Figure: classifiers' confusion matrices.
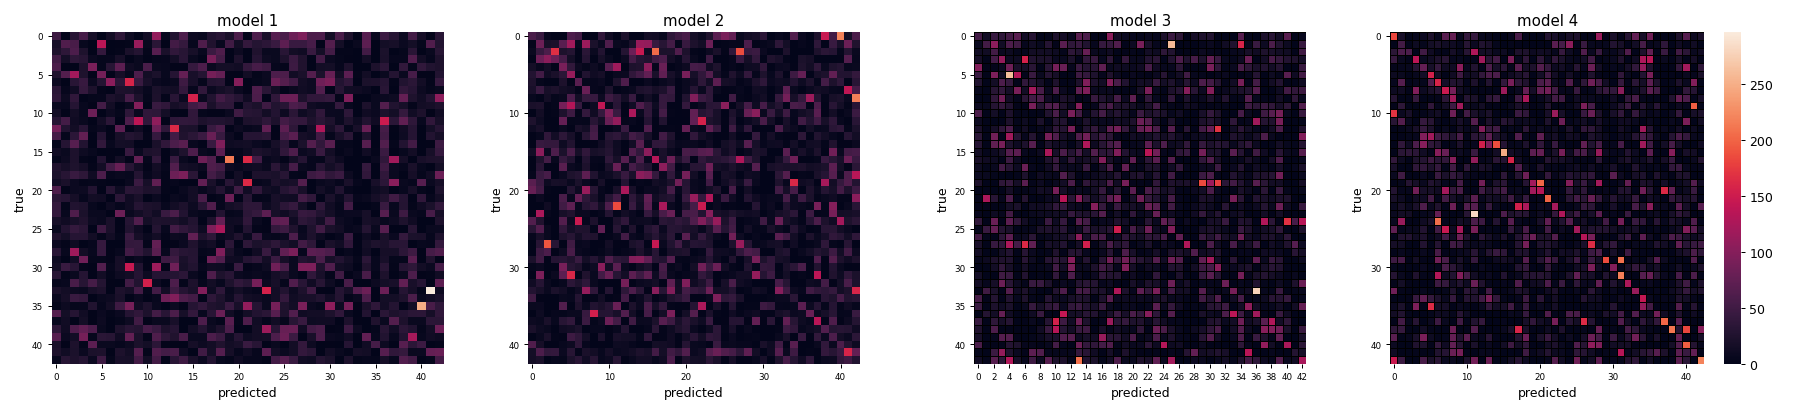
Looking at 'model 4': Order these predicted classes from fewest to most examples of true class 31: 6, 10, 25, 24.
24, 10, 25, 6
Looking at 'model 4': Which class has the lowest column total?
2
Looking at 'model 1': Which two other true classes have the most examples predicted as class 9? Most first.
11, 1
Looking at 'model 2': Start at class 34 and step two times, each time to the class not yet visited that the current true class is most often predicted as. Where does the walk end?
6
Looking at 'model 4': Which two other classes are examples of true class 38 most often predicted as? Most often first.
40, 17
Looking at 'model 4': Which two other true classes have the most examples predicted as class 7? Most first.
25, 20
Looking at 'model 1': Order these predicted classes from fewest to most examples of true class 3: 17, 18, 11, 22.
11, 22, 18, 17
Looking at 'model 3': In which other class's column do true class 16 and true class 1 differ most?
25
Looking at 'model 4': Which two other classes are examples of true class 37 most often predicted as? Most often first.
26, 22
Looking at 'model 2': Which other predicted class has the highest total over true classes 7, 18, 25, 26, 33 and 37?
42
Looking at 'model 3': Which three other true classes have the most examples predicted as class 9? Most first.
15, 13, 42
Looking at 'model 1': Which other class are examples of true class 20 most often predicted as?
0
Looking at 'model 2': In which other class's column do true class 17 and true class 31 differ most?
5
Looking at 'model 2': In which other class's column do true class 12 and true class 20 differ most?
7
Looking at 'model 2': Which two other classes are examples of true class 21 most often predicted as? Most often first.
23, 42
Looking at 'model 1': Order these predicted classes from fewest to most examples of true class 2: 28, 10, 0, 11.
10, 0, 28, 11
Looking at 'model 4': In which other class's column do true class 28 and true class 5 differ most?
35
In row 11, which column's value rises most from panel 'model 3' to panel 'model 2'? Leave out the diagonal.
22
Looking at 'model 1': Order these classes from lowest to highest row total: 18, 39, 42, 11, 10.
10, 42, 18, 39, 11
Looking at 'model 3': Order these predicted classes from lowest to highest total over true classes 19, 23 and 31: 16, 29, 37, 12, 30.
37, 16, 12, 30, 29
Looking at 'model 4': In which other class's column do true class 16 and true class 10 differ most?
0
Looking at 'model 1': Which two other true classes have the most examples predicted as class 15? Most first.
8, 26
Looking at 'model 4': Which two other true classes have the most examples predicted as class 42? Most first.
38, 22
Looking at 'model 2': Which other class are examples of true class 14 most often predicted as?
28
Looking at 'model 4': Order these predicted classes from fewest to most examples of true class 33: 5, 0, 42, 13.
5, 42, 13, 0
